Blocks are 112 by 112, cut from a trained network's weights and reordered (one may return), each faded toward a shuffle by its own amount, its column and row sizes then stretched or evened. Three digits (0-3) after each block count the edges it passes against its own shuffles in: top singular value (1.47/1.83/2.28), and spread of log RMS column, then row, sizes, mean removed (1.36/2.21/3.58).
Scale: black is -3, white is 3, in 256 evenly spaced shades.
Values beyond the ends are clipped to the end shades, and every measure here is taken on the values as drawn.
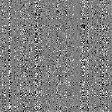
1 3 2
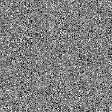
0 2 1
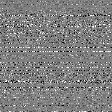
0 0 3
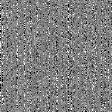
1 3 0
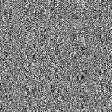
2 2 0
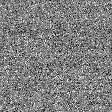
0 0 0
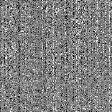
2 2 1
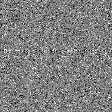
1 0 1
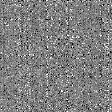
0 2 2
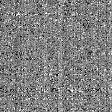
1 0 2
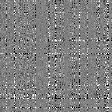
3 3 2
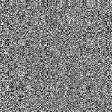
3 2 0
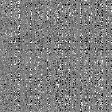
1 3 1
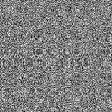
3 1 0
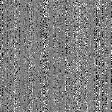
1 3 0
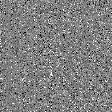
0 2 0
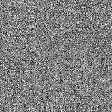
2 0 1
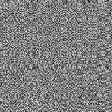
3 0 1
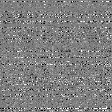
0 1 3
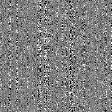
1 3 0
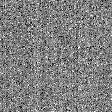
0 0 1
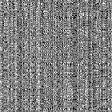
3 0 2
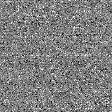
0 1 1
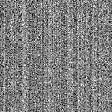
2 0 1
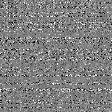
0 0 3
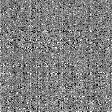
1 0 2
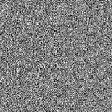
2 1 0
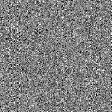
2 2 0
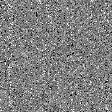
0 2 0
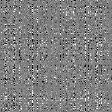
1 3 2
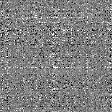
1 2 2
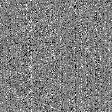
0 2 0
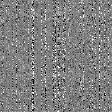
1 3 0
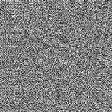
2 0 1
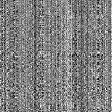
3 2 1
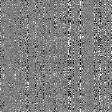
1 3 1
